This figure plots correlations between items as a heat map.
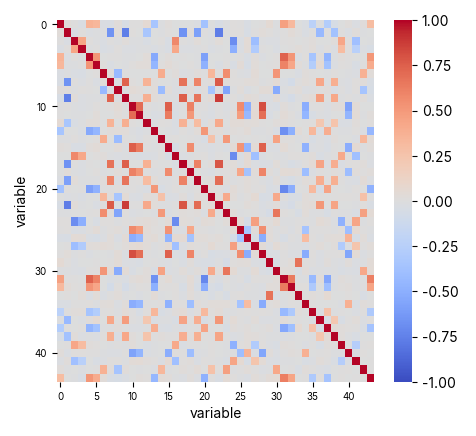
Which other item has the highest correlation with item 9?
22
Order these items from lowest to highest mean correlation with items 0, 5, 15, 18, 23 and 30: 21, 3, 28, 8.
8, 3, 21, 28
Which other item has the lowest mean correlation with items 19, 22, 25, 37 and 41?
1
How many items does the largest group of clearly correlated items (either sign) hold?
10
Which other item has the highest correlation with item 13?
20
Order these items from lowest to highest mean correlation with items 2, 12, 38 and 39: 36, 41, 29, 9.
41, 29, 36, 9
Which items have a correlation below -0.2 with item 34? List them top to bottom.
10, 11, 15, 18, 25, 28
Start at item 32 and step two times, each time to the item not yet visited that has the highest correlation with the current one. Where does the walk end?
4
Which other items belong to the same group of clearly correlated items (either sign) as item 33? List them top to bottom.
29
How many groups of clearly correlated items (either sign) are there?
6
